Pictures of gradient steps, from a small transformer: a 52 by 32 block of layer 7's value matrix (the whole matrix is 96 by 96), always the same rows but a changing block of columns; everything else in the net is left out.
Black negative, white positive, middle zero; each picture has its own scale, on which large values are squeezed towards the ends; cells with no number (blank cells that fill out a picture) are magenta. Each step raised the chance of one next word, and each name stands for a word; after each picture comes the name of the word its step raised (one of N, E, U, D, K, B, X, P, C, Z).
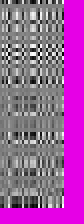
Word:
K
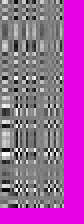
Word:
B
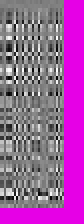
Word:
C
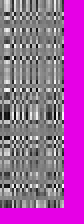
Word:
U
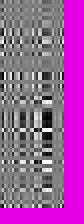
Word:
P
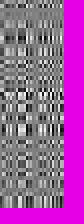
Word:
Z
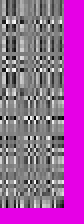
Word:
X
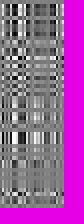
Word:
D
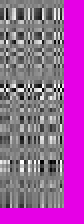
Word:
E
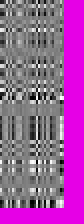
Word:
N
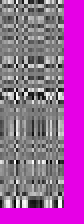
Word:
N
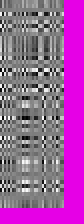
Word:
X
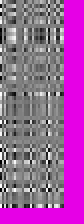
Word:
B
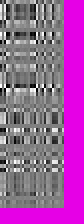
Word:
E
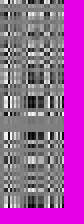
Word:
K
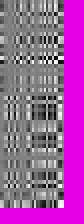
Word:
U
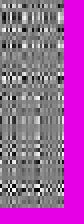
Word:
B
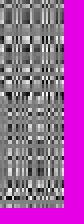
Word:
C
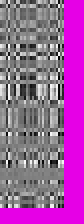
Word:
P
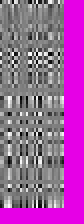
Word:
K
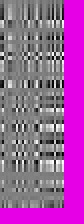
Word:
E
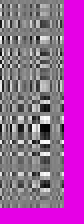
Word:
Z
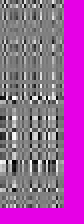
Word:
P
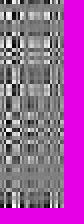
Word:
K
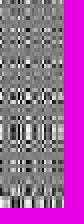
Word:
N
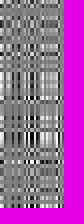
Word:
P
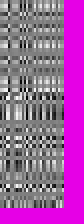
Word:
U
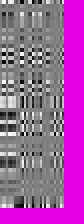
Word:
K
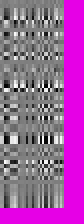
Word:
E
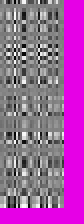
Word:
K
